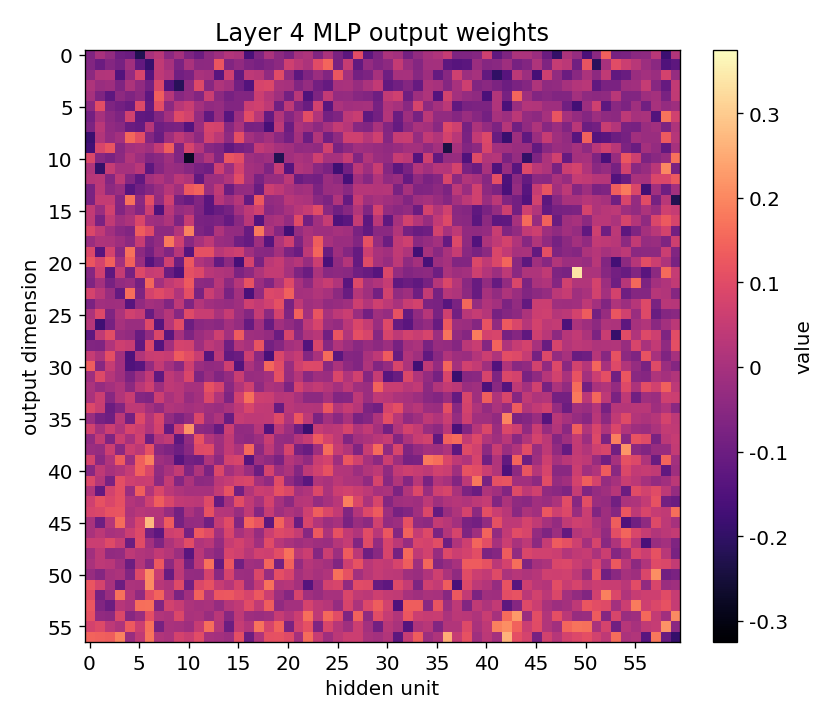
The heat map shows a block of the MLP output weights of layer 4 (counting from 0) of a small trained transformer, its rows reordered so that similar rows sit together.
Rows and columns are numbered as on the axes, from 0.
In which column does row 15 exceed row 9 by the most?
36
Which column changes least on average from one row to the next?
3
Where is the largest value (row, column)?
21, 49
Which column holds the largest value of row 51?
6
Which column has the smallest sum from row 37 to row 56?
10
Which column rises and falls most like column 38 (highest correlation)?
18
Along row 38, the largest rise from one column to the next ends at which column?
54
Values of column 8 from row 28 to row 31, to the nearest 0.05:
0 0.05 0 0.05
